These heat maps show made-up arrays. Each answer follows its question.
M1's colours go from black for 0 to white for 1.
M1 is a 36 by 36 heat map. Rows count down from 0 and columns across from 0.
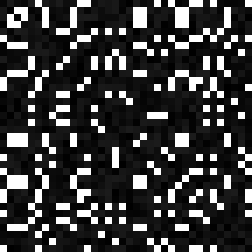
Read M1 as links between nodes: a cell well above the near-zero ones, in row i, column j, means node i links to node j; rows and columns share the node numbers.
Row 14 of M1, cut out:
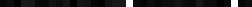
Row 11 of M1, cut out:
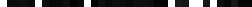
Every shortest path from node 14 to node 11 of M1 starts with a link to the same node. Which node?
node 33
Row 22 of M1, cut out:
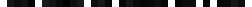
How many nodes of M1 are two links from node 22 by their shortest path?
7
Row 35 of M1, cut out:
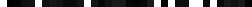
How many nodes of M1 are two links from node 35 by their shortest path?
3
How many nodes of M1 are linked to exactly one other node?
1
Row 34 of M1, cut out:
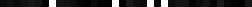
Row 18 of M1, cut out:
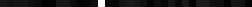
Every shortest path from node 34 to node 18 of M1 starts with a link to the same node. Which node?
node 16
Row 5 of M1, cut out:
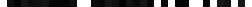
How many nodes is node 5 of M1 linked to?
10
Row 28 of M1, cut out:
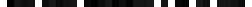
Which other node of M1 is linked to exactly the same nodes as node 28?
node 12
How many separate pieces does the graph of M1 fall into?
3
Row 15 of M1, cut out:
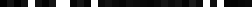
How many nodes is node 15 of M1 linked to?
6
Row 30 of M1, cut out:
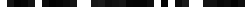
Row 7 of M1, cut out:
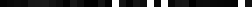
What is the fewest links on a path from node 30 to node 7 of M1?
3
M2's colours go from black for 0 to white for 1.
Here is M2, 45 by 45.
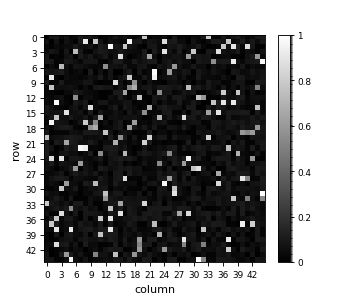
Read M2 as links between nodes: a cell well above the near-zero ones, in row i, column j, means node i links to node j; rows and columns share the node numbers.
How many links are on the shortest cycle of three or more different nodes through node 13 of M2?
3
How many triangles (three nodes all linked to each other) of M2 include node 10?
3
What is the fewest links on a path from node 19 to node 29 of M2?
3
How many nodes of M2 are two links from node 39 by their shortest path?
3
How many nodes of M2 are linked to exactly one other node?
1
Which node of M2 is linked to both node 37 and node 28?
node 40
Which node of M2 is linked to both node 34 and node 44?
node 5
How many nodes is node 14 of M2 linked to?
3
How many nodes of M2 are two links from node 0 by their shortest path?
2
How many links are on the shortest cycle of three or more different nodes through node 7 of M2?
6
